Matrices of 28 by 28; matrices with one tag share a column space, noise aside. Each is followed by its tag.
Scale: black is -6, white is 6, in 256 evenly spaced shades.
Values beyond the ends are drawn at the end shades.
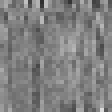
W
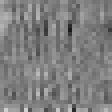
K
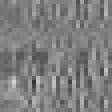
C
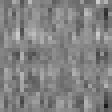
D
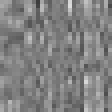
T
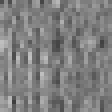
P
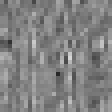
P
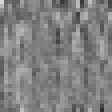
W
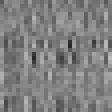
P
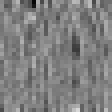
W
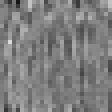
W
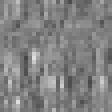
C
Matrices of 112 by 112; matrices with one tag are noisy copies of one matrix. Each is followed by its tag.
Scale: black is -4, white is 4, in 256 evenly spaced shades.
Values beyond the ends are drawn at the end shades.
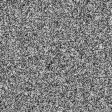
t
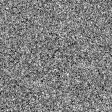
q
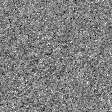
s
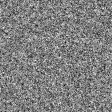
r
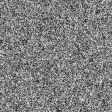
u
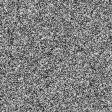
s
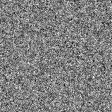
r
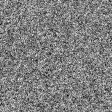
s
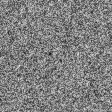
s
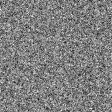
r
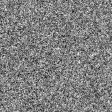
s
